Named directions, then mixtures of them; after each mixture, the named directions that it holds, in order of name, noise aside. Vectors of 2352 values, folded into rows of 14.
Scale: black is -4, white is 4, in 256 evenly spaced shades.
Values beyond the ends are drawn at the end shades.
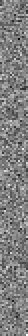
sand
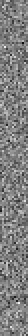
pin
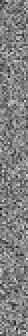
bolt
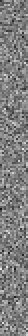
bolt, pin, sand.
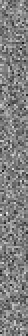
bolt, pin.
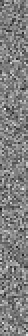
bolt, pin, sand.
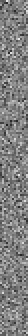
bolt, pin, sand.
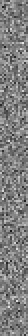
pin.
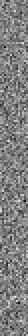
pin.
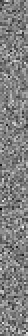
bolt, pin, sand.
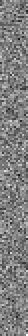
sand.
